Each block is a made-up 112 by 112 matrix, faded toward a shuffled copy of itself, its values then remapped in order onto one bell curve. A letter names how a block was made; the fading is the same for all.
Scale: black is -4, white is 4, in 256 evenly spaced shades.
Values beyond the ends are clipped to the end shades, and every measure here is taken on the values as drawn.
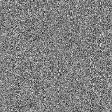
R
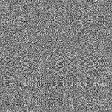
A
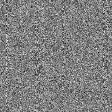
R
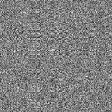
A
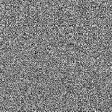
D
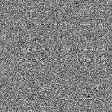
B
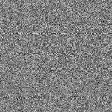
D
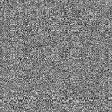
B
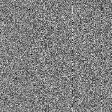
R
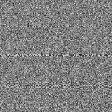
B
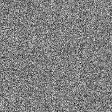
R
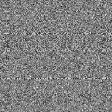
B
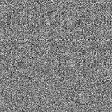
D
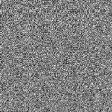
A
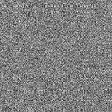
A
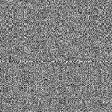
A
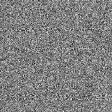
D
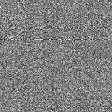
D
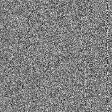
R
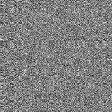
A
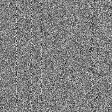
R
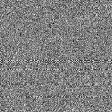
B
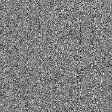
R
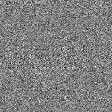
D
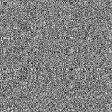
A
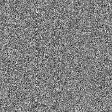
R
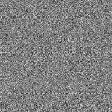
B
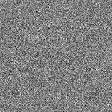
D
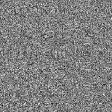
D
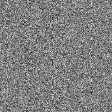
R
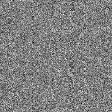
R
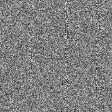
R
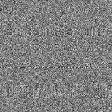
B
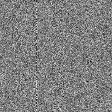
R
